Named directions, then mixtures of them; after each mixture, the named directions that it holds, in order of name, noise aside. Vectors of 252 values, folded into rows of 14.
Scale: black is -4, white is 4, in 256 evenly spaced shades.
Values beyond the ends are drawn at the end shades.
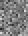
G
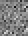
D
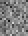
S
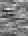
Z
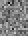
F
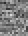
D, S, Z.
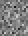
D, F.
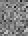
D.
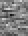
Z.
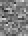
G, S, Z.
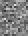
D, S, Z.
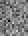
S.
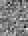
D, F, Z.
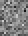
D, F, G.
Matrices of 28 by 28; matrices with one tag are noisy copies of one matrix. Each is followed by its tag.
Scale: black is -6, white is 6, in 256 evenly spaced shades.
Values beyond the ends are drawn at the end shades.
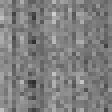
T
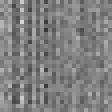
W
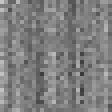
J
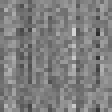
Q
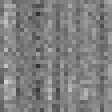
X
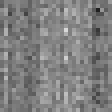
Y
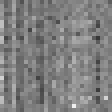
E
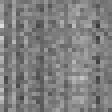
E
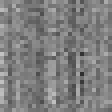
J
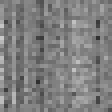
E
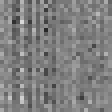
W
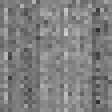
Y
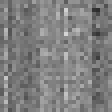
Y
